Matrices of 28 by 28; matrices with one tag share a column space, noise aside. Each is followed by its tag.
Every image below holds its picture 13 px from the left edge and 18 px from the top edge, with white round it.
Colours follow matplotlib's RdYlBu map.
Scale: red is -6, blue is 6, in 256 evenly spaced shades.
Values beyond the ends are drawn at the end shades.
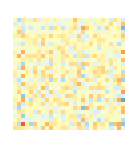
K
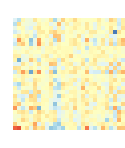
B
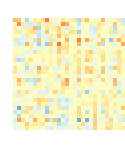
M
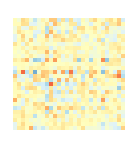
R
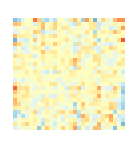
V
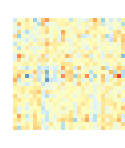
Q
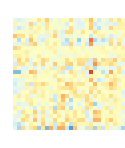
B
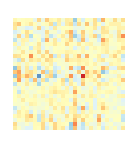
Q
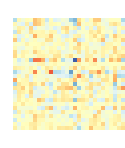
R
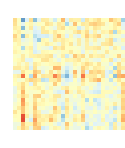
Q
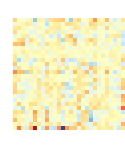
B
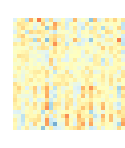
V
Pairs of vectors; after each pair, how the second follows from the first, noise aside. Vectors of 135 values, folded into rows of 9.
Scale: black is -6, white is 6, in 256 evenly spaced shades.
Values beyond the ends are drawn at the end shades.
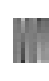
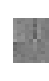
wrapped around, shrunk.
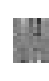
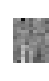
reversed, negated.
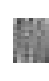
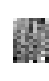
reversed, negated, scaled up.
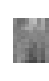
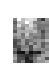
reversed, negated, scaled up.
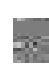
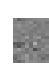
negated, shrunk.
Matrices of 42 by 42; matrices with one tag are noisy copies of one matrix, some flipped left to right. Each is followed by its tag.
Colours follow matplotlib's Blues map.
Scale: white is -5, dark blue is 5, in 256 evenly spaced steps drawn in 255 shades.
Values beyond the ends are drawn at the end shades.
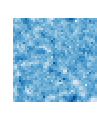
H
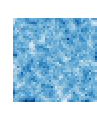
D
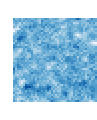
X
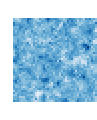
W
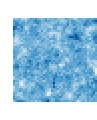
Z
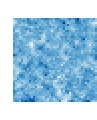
D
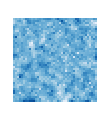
D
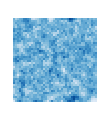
H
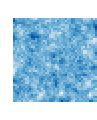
Z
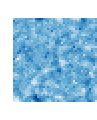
H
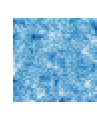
Z
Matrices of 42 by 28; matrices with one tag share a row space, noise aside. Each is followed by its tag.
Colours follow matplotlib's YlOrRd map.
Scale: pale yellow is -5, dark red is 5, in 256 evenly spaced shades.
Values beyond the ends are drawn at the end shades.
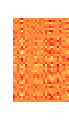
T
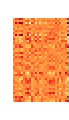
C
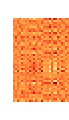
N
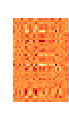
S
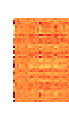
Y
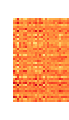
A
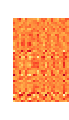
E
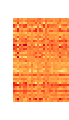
A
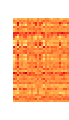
A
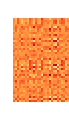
N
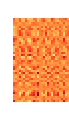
E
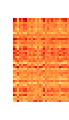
A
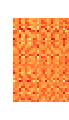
E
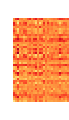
A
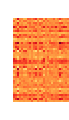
A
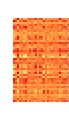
A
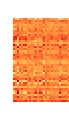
A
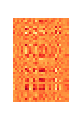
S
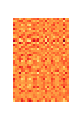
E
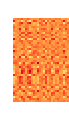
E
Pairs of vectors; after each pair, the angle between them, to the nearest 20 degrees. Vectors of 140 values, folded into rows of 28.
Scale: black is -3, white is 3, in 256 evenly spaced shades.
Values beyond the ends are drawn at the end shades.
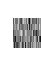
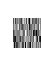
20 degrees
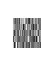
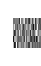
40 degrees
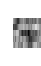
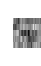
20 degrees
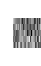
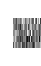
140 degrees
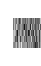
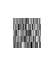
80 degrees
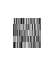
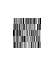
60 degrees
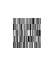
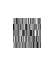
100 degrees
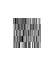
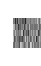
40 degrees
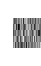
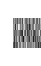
140 degrees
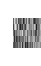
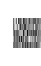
40 degrees
